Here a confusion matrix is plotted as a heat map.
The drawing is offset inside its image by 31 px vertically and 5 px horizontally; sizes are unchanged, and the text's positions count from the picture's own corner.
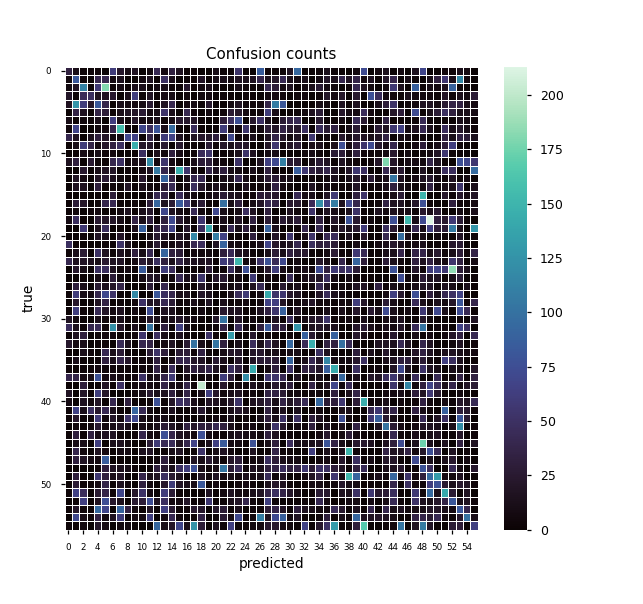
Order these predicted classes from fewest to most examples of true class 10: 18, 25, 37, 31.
31, 25, 37, 18
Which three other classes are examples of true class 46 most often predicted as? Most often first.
38, 49, 33
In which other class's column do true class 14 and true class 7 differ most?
12
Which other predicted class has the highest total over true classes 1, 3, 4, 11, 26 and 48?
29
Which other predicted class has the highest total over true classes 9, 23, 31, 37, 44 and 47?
27
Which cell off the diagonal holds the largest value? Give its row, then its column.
18, 49
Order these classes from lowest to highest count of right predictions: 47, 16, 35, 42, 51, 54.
16, 47, 42, 54, 35, 51
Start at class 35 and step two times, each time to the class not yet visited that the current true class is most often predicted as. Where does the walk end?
21
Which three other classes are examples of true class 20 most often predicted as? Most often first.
17, 45, 21
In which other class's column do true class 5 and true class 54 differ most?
26
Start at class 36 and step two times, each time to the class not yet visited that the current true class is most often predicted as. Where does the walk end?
45
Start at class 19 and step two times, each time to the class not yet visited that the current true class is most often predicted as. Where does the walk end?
40
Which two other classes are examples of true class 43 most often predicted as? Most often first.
53, 28
